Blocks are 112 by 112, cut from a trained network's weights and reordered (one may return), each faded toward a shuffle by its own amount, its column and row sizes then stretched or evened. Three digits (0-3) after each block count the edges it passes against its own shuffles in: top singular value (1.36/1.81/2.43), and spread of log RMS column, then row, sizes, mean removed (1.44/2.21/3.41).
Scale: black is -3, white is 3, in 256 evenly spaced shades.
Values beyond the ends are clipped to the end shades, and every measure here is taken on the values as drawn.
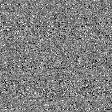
0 0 2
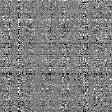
2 3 1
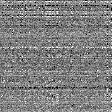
3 2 2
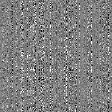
1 3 1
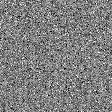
0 0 0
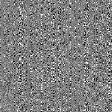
2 3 1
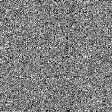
1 0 2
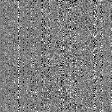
1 3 1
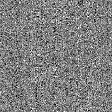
1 1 0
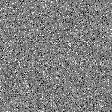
1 0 0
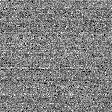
1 0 1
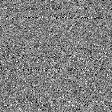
0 0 2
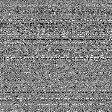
2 0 3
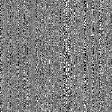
2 3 0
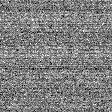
2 0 0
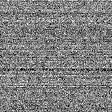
2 0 1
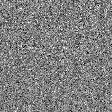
1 0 0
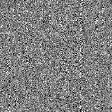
1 2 0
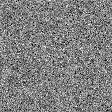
0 0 0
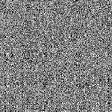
2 1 1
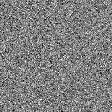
1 0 0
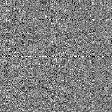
2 2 1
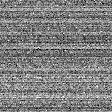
3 0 1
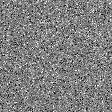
0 0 0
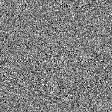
1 0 1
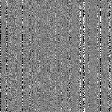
3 3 0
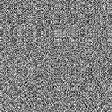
3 0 1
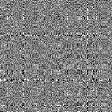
3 2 2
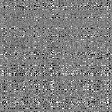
2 2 3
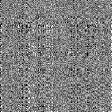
3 2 2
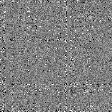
0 2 2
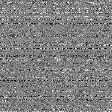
1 1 3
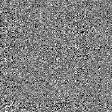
1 2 2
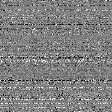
2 1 3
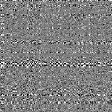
3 2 3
